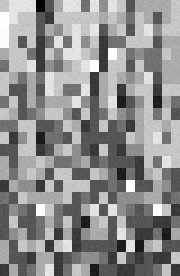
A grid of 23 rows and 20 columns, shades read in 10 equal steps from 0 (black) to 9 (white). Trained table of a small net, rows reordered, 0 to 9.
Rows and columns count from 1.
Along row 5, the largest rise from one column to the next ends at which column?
13
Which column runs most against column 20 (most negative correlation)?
5
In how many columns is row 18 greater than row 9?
9
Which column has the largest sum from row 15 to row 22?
8
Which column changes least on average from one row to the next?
16
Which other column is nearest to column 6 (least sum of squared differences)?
10
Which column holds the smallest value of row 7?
11
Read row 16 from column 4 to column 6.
5 2 7
